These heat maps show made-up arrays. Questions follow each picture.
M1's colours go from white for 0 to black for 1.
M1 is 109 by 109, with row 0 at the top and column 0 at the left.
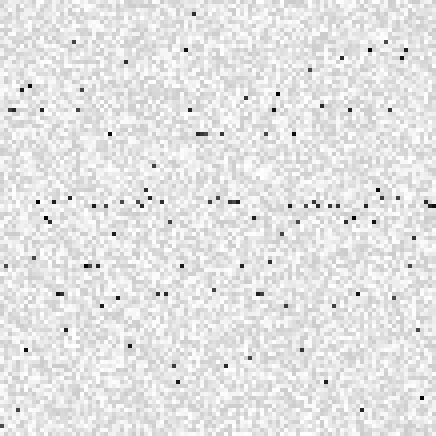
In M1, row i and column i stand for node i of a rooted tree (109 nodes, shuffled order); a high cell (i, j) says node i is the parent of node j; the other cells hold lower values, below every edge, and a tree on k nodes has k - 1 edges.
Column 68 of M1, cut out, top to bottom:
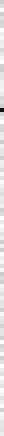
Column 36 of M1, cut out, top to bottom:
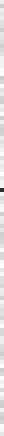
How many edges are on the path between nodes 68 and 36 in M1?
3
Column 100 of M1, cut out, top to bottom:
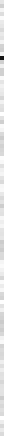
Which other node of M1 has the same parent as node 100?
85
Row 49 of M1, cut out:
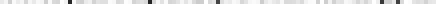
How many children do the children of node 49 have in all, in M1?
7
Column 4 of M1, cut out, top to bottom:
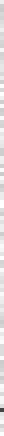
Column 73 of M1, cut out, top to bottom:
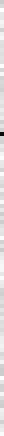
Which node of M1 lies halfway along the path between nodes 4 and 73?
66
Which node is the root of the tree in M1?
33
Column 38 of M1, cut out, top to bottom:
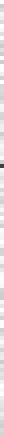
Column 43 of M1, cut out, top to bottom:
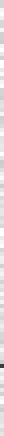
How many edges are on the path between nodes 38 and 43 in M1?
6
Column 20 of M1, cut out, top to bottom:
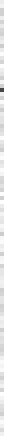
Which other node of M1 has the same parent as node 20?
5
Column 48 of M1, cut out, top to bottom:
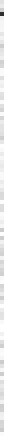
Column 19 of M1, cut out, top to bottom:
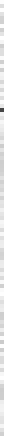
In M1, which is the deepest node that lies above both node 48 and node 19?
27
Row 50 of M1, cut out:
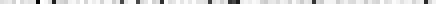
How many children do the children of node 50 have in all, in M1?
4
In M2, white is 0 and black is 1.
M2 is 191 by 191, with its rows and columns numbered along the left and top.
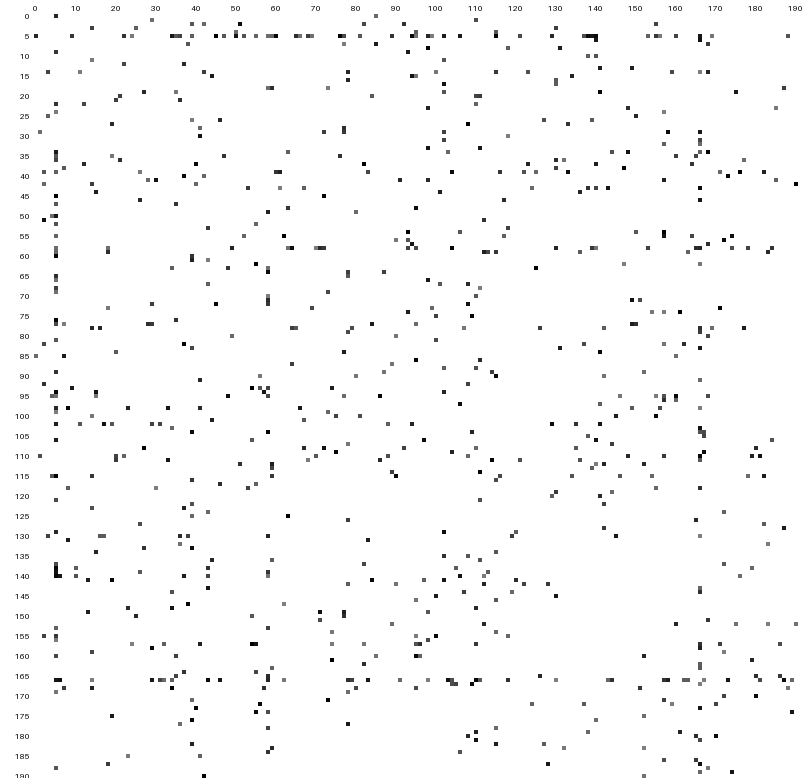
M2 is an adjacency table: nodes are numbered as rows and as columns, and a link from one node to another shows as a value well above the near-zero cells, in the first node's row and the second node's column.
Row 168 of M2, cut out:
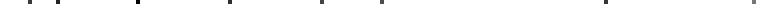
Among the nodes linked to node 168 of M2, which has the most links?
node 95
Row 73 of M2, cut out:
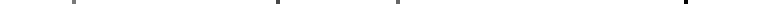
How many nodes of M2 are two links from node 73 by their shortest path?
6
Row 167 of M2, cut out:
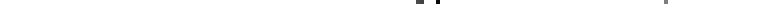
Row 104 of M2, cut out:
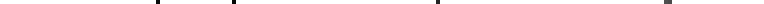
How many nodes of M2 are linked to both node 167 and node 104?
2
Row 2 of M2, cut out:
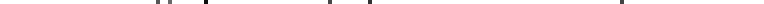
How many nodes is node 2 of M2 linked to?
6
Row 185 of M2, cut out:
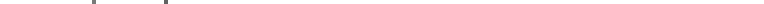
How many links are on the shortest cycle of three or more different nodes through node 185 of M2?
4
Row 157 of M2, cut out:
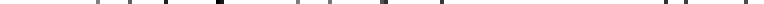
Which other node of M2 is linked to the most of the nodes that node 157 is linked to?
node 5
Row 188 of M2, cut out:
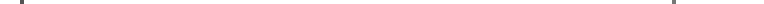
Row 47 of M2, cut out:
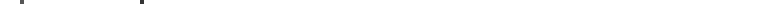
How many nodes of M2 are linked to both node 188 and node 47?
1
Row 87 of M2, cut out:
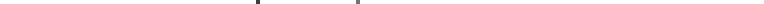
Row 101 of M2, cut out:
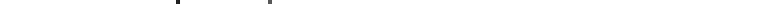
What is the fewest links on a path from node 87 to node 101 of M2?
6
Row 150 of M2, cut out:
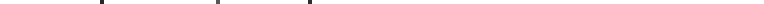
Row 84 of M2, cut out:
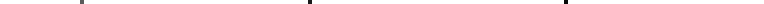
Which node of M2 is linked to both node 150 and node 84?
node 77
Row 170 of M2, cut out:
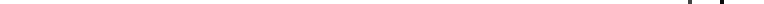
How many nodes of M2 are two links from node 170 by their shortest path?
6
